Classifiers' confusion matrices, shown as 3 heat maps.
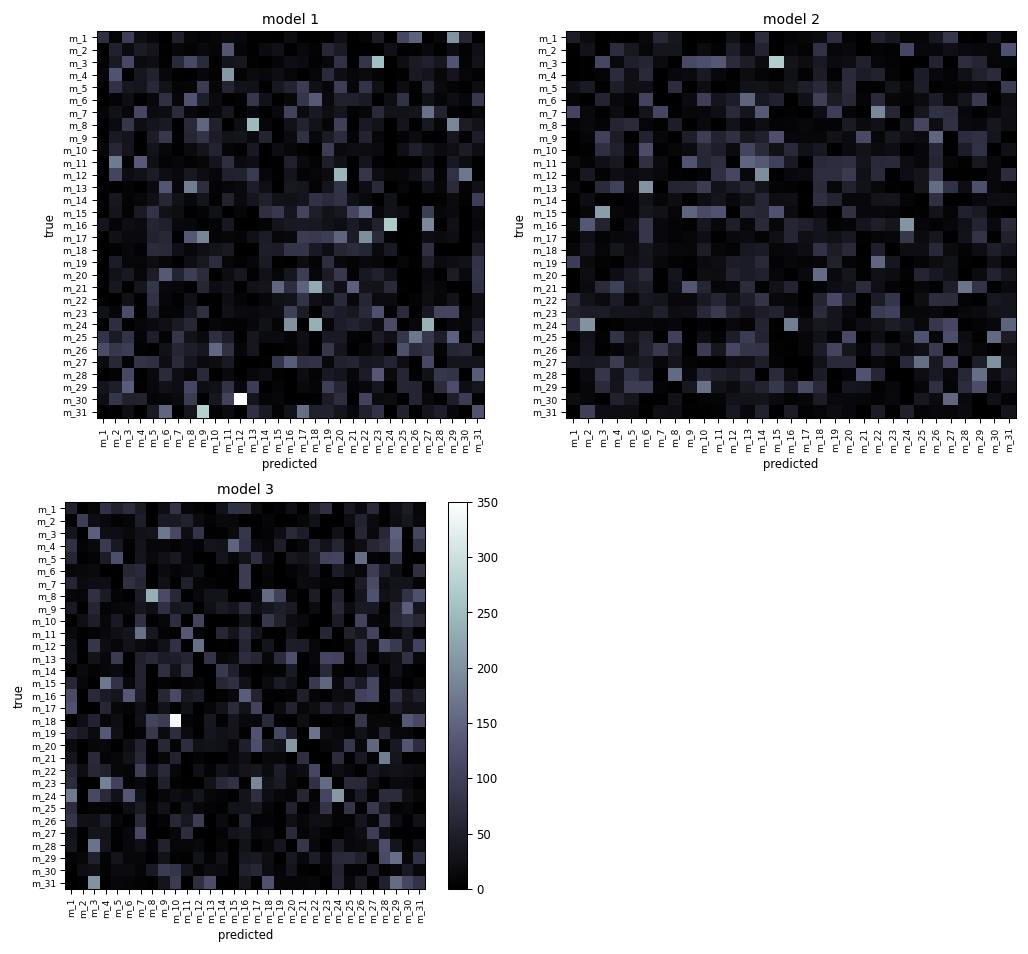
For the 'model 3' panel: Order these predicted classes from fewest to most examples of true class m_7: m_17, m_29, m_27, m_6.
m_17, m_29, m_6, m_27
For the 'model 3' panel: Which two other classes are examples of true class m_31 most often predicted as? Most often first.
m_3, m_29
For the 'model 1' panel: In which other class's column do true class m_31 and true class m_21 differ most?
m_9
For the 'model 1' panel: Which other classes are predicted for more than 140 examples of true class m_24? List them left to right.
m_16, m_18, m_27
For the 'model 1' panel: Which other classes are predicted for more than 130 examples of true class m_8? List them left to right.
m_9, m_13, m_29
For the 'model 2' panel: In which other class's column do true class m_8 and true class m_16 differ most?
m_24
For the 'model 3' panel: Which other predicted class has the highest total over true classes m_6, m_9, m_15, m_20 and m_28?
m_27
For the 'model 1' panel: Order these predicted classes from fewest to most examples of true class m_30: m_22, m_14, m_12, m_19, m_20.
m_14, m_19, m_20, m_22, m_12
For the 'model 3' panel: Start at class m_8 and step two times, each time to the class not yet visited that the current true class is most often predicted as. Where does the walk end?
m_10
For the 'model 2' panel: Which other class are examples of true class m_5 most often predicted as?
m_31
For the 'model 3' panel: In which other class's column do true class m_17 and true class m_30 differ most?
m_1
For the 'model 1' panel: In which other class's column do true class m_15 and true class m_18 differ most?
m_22
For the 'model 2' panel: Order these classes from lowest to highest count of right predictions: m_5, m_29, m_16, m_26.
m_5, m_16, m_26, m_29
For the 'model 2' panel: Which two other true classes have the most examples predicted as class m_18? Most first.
m_20, m_6
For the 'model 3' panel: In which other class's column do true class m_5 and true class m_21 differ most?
m_28
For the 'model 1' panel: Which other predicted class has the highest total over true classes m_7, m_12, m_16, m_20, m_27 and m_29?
m_24
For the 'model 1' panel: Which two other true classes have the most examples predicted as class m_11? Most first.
m_4, m_2
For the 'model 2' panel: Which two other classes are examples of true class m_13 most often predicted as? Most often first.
m_6, m_26
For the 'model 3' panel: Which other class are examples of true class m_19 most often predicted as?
m_22
